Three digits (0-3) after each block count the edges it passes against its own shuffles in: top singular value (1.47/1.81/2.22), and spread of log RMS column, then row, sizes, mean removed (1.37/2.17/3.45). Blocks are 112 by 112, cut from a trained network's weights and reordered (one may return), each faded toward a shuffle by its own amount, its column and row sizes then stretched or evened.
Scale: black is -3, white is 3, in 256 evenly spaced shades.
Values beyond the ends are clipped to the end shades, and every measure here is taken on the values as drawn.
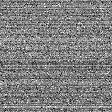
3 0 0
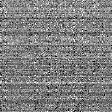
3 2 0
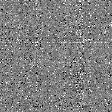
0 2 1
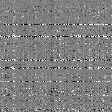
2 1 3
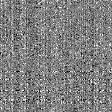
2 1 2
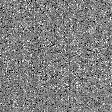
0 0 1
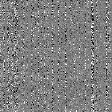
0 3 0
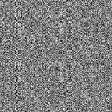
3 2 0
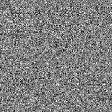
2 0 2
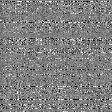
1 0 3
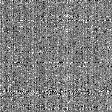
2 0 2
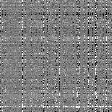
3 3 1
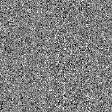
0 2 1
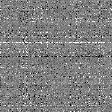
2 2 2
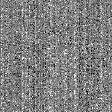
2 2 1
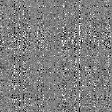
1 3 2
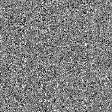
0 2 0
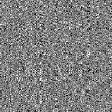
2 2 2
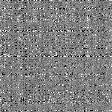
1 1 3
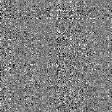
1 3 2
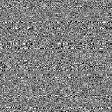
2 0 3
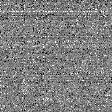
1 1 1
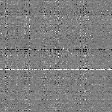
3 2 2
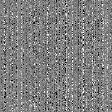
2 3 1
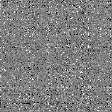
0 2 2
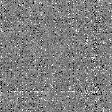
0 2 1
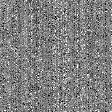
1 2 0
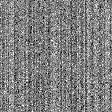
3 0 1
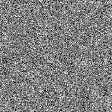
1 1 1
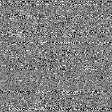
0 1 3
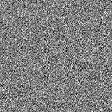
2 1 0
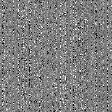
0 3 0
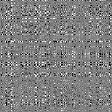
3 3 3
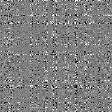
0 3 3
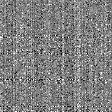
2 1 2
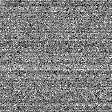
2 1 0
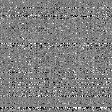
1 1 3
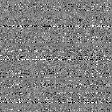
1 2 3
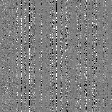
2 3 0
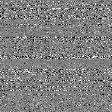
0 1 3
